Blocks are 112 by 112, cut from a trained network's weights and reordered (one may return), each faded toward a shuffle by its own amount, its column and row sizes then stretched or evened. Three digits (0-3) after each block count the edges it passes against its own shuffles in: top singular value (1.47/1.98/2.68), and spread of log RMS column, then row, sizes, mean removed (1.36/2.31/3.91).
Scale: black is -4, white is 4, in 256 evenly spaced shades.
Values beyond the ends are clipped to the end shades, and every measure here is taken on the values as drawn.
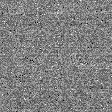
0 1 0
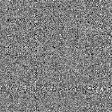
0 2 2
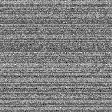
3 0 1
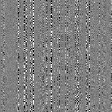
3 3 0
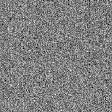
1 1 0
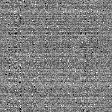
2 2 0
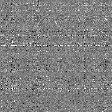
1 2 2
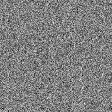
1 1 0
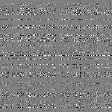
1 2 3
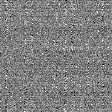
1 2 0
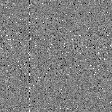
1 1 1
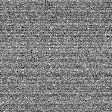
2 1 0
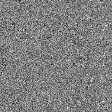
0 1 1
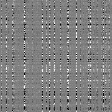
3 3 1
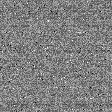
0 0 1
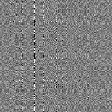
3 2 0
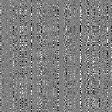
3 3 1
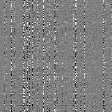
1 3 1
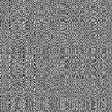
3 2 1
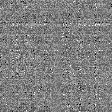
1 2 1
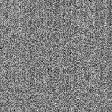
2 1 0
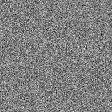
1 0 0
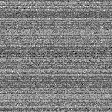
3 0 1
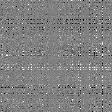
2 2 2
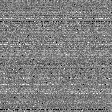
2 0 2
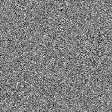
1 1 0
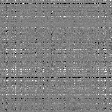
3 2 2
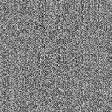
2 1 0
